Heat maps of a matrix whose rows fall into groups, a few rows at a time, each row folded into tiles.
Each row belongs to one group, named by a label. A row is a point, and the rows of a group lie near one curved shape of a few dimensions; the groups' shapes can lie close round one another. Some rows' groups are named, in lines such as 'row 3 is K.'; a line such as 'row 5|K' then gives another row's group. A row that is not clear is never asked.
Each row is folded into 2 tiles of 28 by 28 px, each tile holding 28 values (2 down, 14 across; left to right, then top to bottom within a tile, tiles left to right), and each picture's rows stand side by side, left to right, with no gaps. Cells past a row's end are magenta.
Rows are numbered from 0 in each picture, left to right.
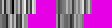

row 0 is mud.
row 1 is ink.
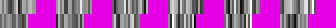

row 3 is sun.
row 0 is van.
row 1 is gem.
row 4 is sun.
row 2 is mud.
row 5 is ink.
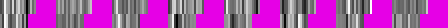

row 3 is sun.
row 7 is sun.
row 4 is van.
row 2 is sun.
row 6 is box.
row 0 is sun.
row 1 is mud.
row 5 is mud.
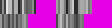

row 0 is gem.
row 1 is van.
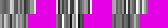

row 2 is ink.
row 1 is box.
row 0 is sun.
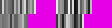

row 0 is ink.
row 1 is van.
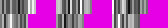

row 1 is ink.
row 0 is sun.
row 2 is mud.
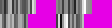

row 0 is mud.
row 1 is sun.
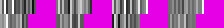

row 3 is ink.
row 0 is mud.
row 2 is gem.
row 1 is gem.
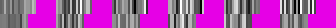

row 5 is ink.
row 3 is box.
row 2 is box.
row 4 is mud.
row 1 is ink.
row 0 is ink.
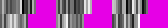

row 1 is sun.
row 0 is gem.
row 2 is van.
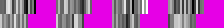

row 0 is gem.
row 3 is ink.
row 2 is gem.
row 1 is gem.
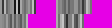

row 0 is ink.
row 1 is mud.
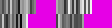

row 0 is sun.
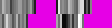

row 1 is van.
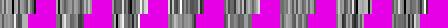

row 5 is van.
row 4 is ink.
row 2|sun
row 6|van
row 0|gem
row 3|mud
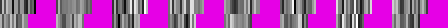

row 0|gem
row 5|gem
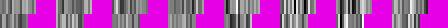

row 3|ink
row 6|sun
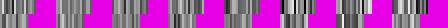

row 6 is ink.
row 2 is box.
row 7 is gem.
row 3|box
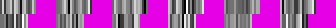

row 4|sun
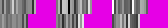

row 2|van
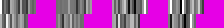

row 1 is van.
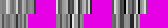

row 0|gem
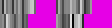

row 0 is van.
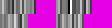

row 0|gem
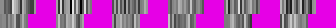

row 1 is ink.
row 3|gem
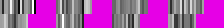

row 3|gem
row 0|ink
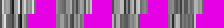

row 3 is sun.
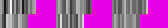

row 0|mud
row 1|van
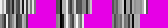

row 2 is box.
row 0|ink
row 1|mud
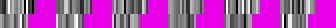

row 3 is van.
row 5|sun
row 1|gem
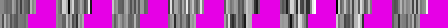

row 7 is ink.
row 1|box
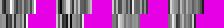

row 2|ink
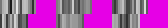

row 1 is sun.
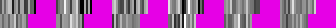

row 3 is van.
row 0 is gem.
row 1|gem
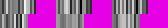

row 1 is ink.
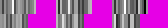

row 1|box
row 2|mud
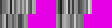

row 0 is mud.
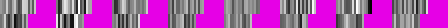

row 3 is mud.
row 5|ink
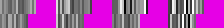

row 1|mud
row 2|box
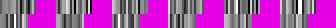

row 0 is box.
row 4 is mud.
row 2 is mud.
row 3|mud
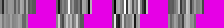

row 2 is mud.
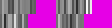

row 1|gem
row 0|gem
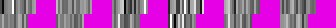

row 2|box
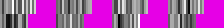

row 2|sun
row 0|gem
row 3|van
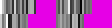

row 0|mud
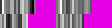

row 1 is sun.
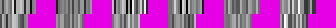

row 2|ink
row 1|van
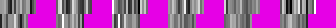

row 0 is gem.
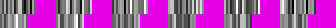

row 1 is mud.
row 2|mud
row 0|gem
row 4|box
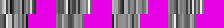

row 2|gem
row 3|ink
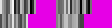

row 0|van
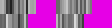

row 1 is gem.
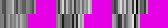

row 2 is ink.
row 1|sun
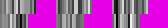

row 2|mud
